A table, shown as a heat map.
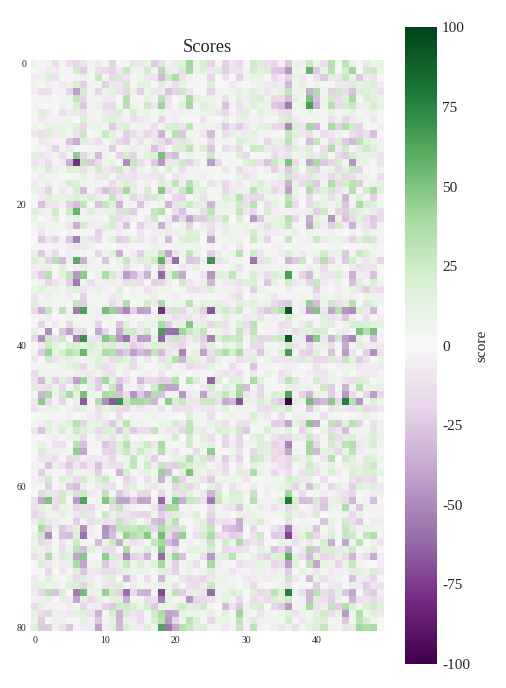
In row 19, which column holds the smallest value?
44
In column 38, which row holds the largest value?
28
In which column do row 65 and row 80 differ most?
18
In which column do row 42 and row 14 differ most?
6
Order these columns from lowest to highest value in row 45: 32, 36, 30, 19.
19, 30, 32, 36
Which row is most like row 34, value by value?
5
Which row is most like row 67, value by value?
66
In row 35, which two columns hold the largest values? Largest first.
36, 7
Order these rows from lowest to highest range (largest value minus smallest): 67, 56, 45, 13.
56, 13, 45, 67
